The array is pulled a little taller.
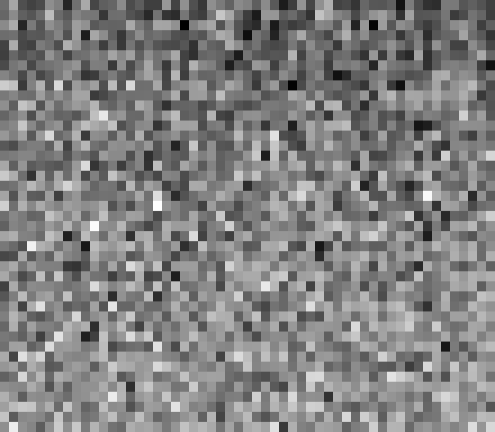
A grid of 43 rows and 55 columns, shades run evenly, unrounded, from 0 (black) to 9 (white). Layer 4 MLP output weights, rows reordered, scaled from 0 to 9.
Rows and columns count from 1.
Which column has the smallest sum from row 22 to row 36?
48
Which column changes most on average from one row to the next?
15
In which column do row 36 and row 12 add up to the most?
12
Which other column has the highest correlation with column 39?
41
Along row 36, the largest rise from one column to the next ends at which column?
3
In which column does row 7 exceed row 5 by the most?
22
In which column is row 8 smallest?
38
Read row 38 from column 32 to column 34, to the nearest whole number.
5 5 4
